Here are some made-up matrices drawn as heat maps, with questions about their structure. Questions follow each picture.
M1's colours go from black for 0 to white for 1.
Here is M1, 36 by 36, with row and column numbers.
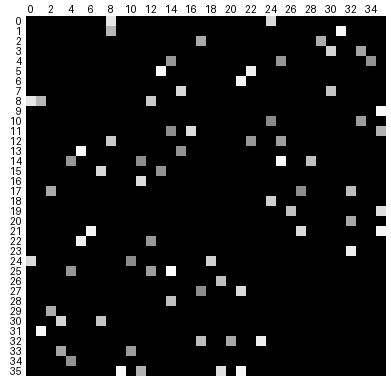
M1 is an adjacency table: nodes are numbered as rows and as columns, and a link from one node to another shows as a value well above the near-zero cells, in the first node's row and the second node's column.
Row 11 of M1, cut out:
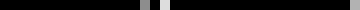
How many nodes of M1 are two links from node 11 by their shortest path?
6
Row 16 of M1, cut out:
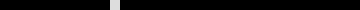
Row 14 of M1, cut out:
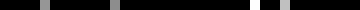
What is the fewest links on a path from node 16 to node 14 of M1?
2
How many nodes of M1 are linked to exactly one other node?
11
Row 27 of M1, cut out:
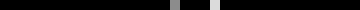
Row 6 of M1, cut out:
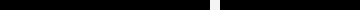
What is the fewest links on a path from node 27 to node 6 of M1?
2
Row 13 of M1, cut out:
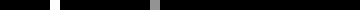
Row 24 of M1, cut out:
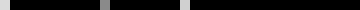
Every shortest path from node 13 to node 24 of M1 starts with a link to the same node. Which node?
node 5
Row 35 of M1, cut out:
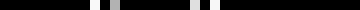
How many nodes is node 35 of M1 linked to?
4
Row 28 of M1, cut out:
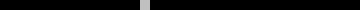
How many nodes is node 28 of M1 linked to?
1
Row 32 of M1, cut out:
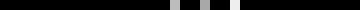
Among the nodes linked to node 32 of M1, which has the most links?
node 17
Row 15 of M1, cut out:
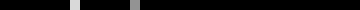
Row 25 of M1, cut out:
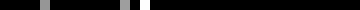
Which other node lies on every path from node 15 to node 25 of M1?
node 12
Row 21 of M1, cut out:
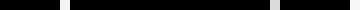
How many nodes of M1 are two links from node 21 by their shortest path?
4
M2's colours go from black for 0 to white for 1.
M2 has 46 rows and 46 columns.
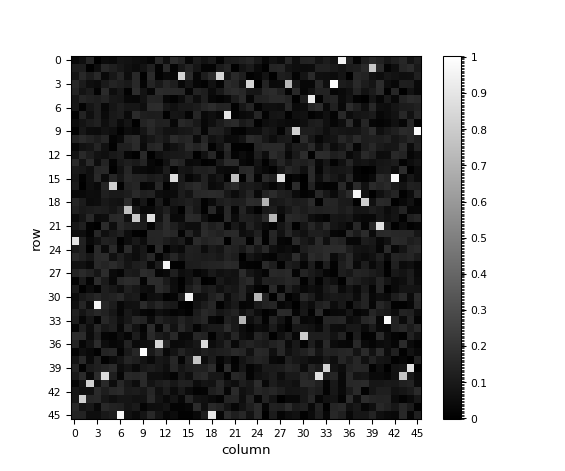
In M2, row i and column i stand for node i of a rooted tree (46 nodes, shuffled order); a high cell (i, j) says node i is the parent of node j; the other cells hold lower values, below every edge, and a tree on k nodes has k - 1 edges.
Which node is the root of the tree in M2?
36
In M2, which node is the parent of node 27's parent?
30
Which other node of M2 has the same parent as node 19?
14
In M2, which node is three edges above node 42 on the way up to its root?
35
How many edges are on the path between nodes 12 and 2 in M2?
5
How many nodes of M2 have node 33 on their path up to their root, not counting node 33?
11
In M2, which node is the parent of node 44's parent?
1
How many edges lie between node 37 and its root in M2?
2
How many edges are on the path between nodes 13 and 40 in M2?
3
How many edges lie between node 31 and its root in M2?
9
